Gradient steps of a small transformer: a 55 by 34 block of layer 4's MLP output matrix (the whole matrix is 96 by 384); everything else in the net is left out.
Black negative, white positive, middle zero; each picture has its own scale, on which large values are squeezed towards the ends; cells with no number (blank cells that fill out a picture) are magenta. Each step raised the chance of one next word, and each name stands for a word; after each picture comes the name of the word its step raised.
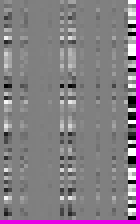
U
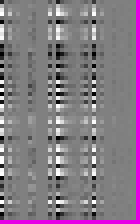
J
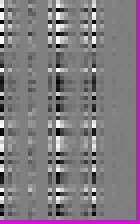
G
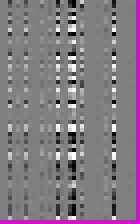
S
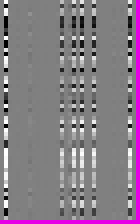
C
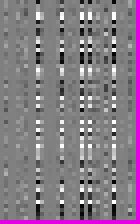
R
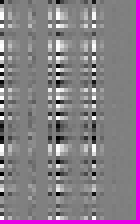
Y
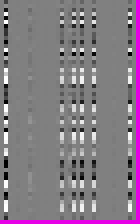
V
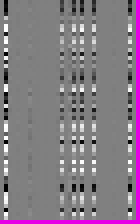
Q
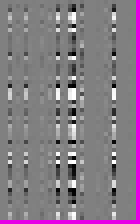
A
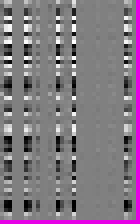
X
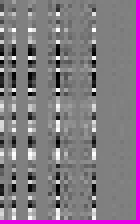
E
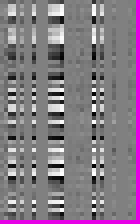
J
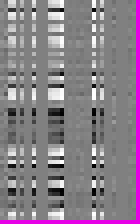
A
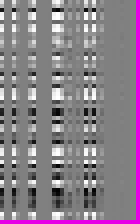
A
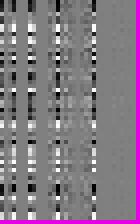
Q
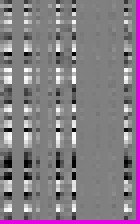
V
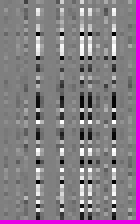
U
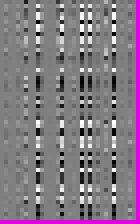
G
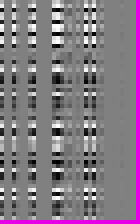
G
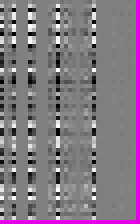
G
